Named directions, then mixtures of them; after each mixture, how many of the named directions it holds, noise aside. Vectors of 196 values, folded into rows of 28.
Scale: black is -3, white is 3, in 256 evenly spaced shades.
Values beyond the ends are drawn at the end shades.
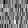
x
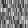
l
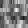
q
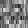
three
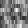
one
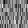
one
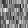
three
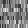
three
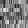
three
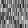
one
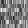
two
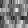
one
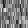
two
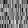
one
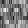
three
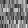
two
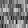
two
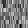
two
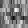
one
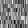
three
